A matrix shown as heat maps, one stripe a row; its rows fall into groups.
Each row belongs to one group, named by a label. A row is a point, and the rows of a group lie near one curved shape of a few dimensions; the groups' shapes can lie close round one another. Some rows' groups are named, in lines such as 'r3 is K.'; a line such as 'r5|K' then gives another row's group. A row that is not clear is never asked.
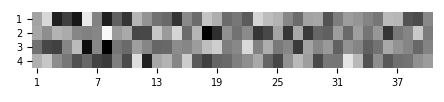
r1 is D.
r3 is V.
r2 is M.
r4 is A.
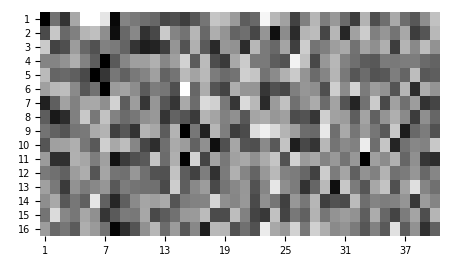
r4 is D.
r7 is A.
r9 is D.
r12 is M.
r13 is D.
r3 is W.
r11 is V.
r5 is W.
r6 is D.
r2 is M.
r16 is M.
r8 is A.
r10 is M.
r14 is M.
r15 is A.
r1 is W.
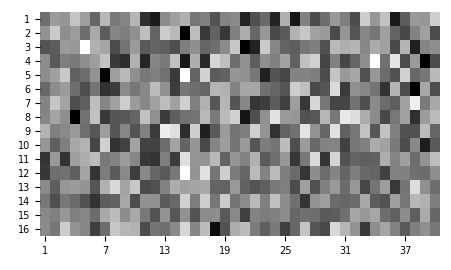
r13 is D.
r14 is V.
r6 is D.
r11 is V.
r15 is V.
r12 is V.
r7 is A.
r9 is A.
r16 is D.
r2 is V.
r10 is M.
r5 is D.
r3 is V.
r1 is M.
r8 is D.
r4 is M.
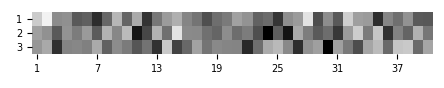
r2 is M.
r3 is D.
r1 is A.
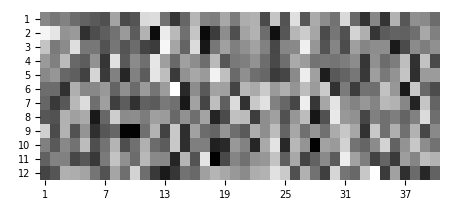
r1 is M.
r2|A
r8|D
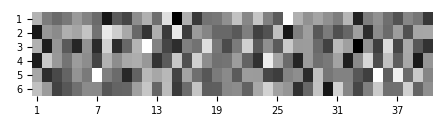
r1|V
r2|V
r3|M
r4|A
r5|A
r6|D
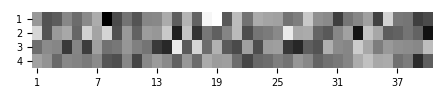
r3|V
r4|M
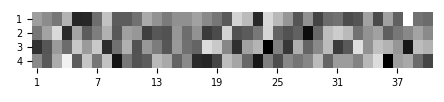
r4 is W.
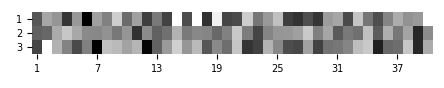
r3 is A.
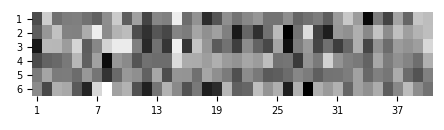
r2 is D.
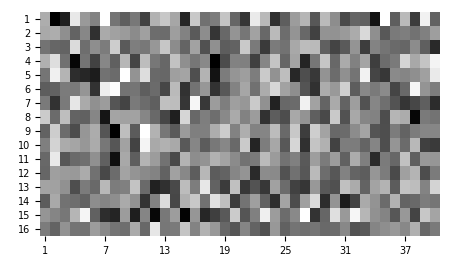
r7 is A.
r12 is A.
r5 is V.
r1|A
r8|D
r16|A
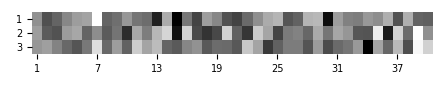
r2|A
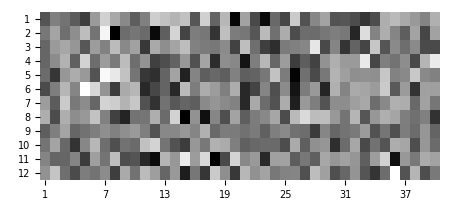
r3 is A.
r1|A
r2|M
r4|V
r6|V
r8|V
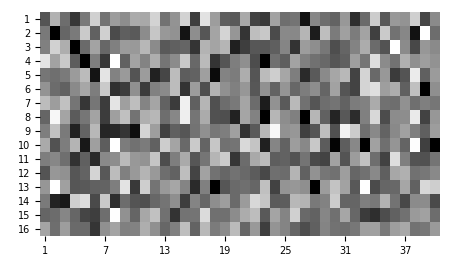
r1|A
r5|M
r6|M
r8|A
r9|D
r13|V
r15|M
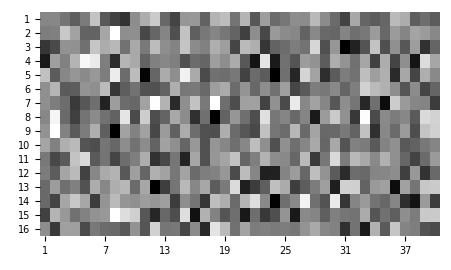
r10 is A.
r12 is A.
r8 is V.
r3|A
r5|M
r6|M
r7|M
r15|V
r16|M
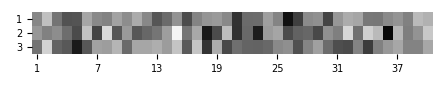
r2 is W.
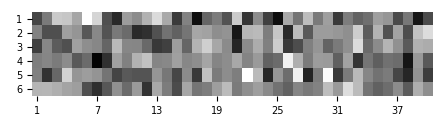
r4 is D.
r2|W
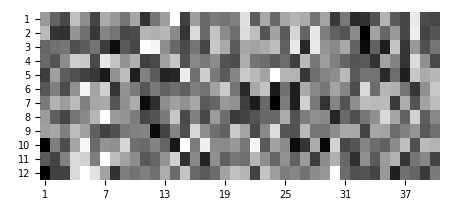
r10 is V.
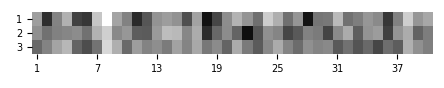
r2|D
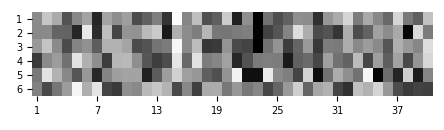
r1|D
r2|M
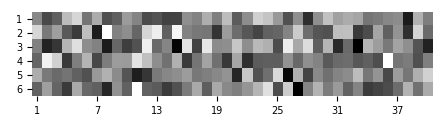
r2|M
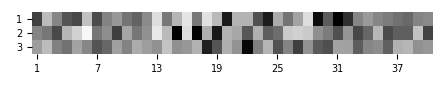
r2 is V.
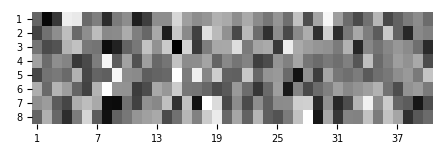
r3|V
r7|M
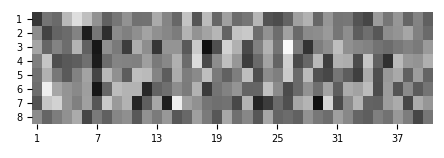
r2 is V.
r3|D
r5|M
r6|A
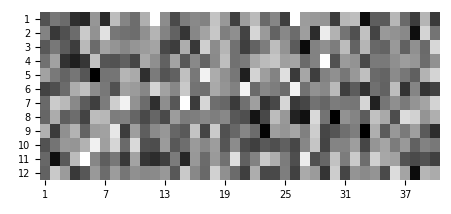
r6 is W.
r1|M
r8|D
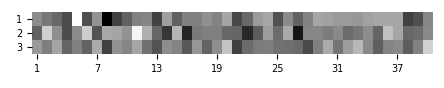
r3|V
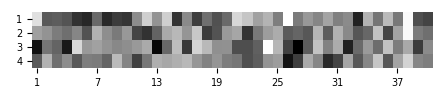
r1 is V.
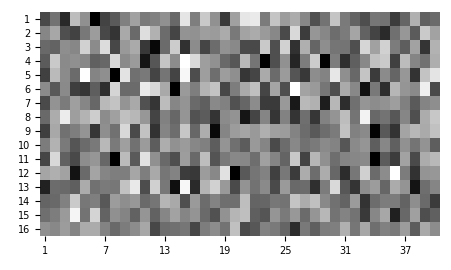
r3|M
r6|M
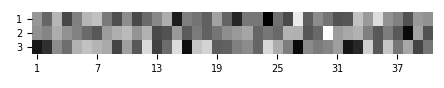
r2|D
